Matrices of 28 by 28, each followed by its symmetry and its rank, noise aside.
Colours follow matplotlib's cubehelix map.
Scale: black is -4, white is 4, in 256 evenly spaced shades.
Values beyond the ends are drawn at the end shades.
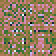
no symmetry, rank four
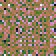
antisymmetric, rank four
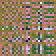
no symmetry, rank two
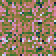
antisymmetric, rank four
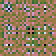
symmetric, rank two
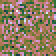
antisymmetric, rank four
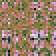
no symmetry, rank three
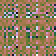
no symmetry, rank two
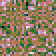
no symmetry, rank three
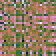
antisymmetric, rank four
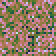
symmetric, rank four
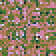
antisymmetric, rank four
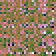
no symmetry, rank four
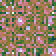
symmetric, rank three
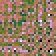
symmetric, rank three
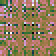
no symmetry, rank two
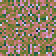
no symmetry, rank four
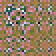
symmetric, rank three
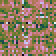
antisymmetric, rank four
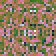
no symmetry, rank four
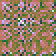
symmetric, rank three
